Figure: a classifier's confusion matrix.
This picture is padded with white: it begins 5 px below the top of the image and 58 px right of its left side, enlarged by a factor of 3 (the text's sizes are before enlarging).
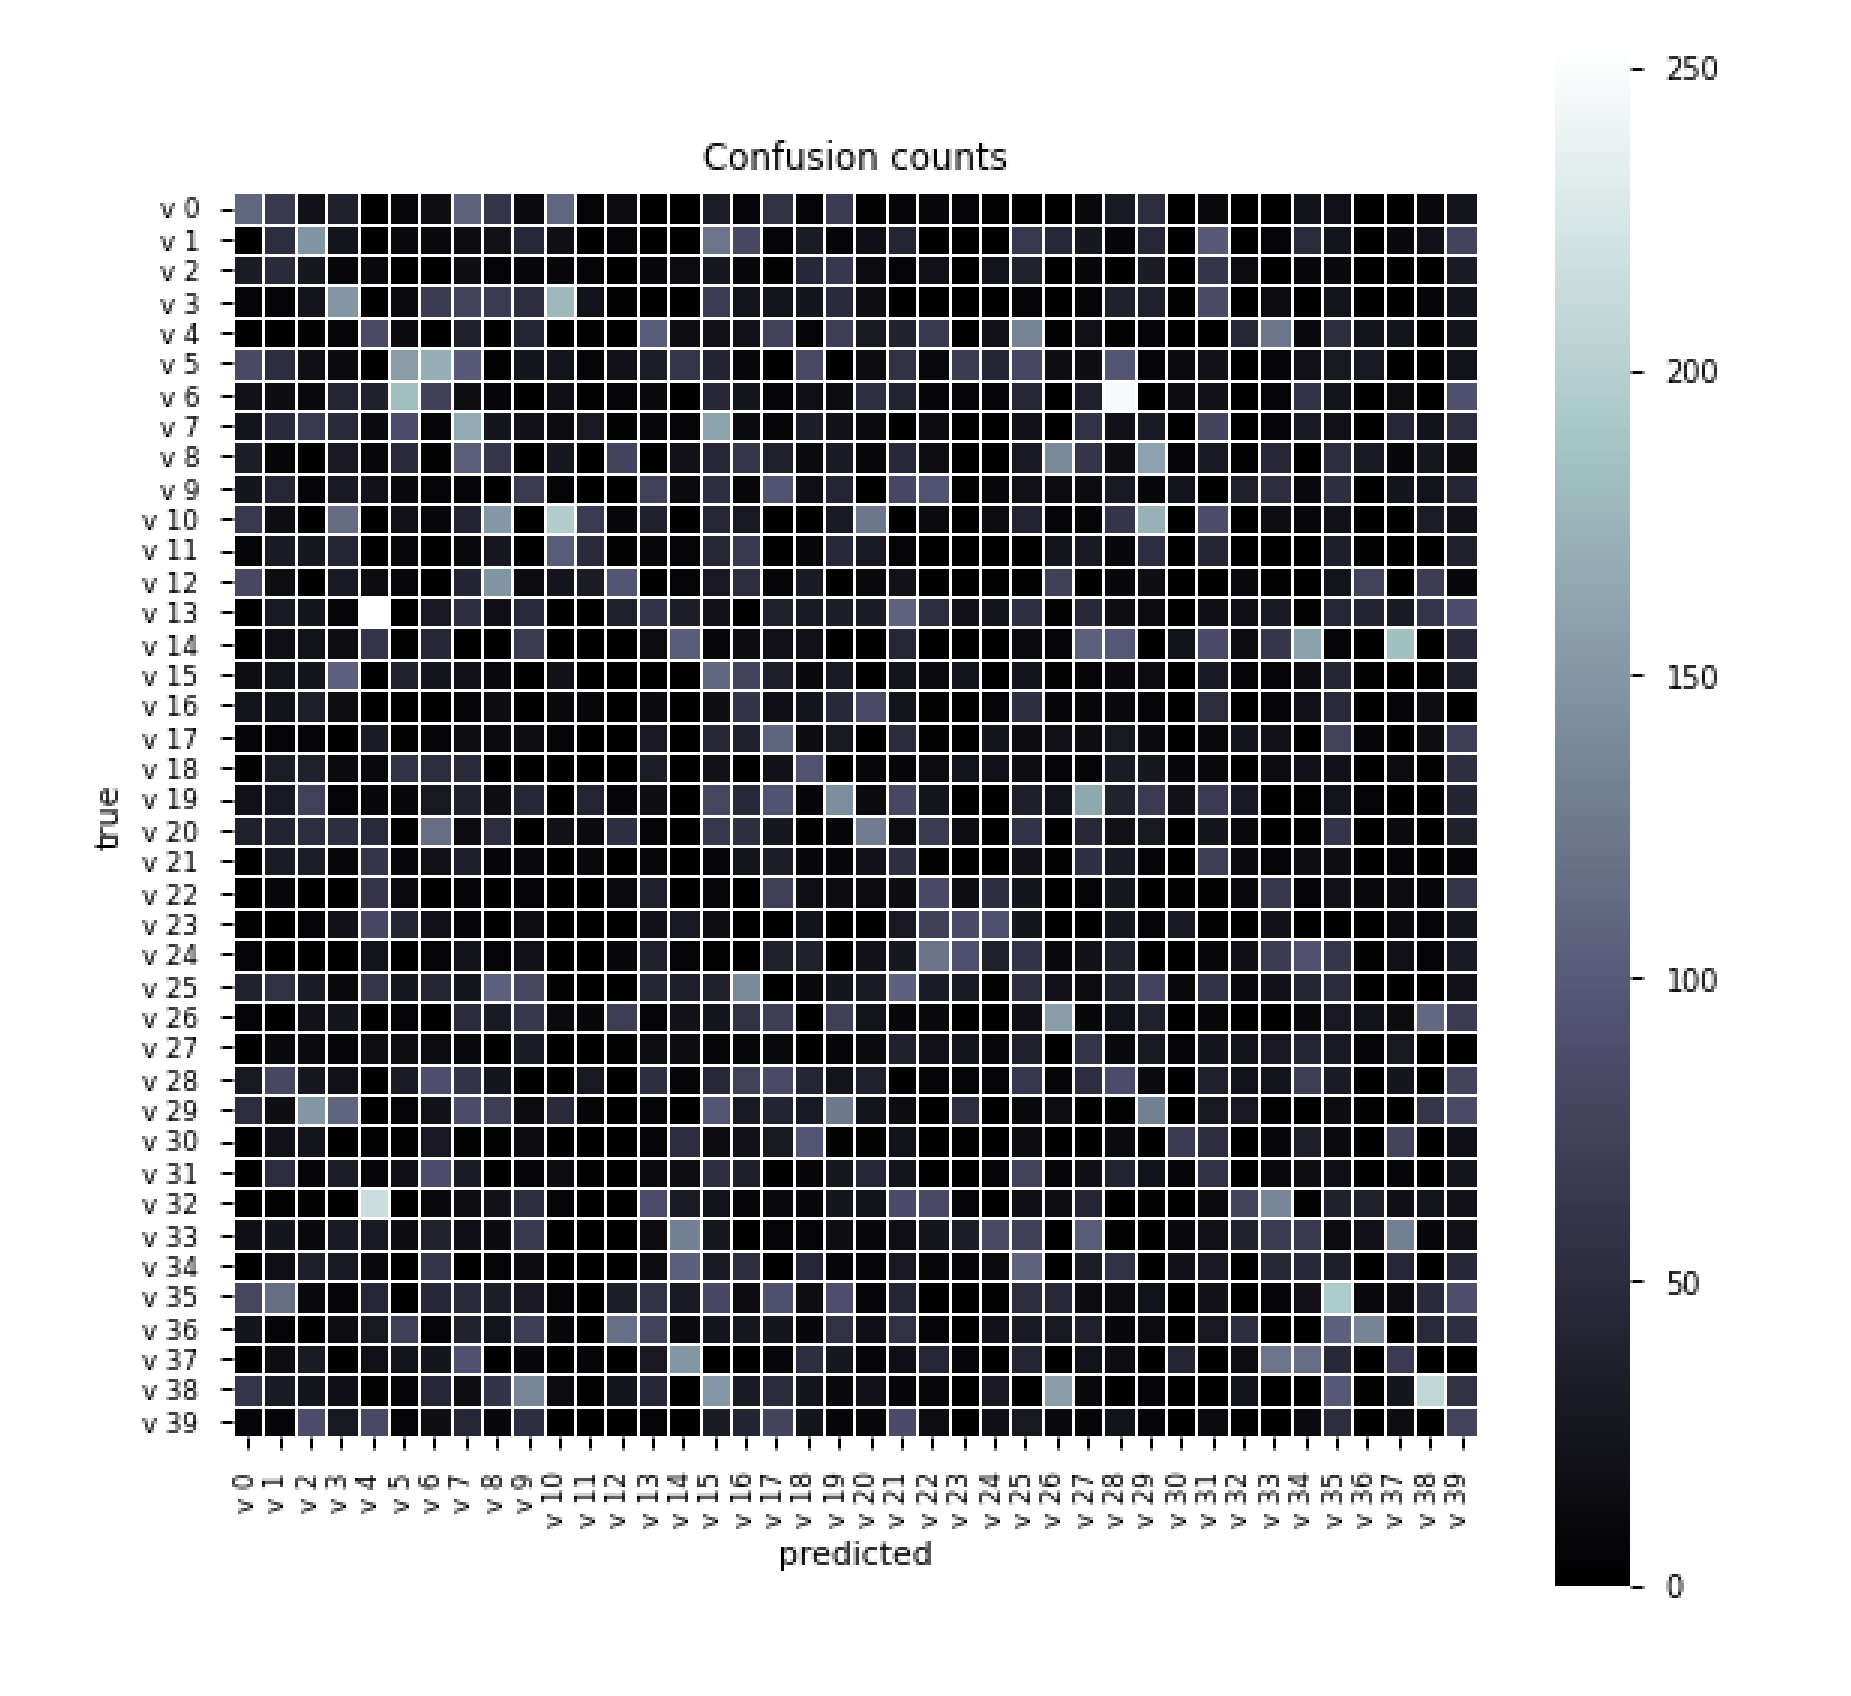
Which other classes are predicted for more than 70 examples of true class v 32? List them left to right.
v 4, v 13, v 21, v 22, v 33
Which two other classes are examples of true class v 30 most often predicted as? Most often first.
v 18, v 37
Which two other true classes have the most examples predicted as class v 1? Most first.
v 35, v 28
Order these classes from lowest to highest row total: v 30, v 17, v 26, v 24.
v 30, v 17, v 24, v 26
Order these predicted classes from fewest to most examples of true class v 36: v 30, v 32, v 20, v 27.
v 30, v 20, v 27, v 32
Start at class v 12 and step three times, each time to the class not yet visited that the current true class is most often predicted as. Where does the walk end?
v 2
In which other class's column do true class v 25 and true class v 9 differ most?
v 16
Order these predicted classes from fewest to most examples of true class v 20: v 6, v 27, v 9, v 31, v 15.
v 9, v 31, v 27, v 15, v 6
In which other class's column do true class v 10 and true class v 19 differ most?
v 27
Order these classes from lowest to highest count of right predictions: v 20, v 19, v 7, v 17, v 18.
v 18, v 17, v 20, v 19, v 7
